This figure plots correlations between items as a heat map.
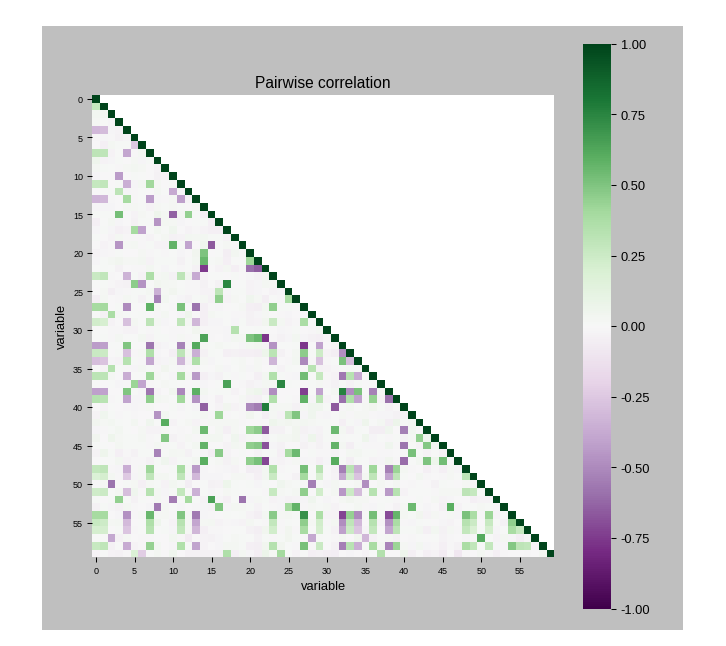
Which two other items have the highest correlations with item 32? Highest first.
38, 13
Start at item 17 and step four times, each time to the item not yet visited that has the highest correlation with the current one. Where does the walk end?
59
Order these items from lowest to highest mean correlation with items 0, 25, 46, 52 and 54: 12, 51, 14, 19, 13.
13, 19, 14, 12, 51
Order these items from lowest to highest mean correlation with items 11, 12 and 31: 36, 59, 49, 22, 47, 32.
22, 32, 59, 49, 36, 47
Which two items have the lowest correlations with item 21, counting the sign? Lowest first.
22, 40
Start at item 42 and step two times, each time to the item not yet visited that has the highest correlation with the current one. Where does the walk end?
44
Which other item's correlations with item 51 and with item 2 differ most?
50
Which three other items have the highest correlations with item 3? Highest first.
15, 52, 12
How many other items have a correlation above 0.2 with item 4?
4
